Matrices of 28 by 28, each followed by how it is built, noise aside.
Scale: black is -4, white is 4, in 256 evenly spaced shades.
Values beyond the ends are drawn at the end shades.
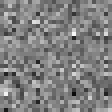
low rank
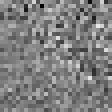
upper triangular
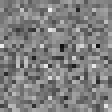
uneven rows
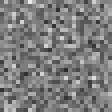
blocks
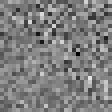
upper triangular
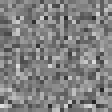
low rank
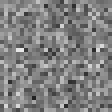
blocks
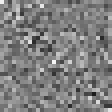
banded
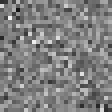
banded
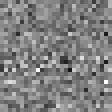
uneven rows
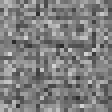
blocks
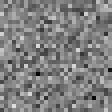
noise
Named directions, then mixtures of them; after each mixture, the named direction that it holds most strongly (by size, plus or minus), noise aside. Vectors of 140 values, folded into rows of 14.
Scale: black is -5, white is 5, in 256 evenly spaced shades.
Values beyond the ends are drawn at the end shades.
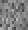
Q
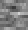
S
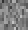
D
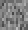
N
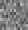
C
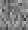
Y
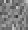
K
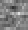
S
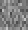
Y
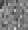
C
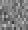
C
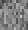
D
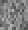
Q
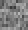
S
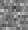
S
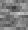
S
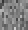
D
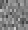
C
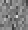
K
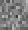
K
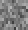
D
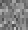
D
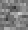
S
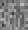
N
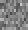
C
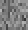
Y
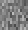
N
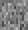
N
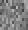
Q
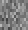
Q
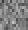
D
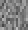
N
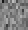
D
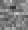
S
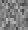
D
